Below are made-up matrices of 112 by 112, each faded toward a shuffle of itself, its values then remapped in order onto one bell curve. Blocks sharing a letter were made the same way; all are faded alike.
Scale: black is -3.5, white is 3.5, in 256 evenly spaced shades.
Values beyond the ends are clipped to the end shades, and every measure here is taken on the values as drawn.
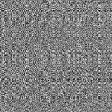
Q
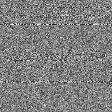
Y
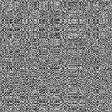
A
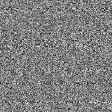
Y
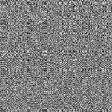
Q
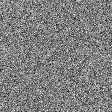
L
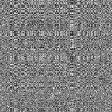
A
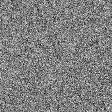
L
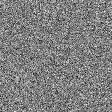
L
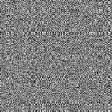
Q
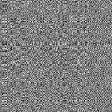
A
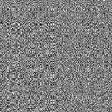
Q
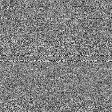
Y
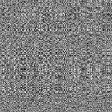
Q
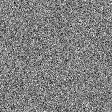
L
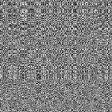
A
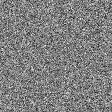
L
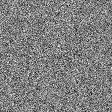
L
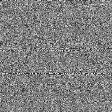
Y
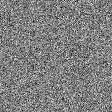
L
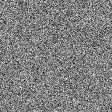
L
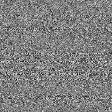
Y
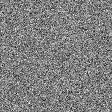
L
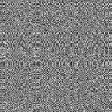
A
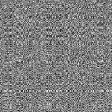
Q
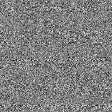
Y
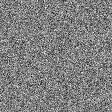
L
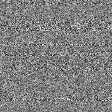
Y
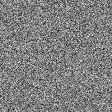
L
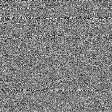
Y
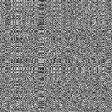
A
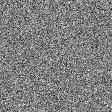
L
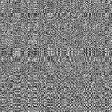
A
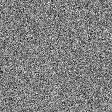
L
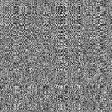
Q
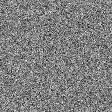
L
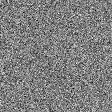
L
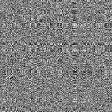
Q
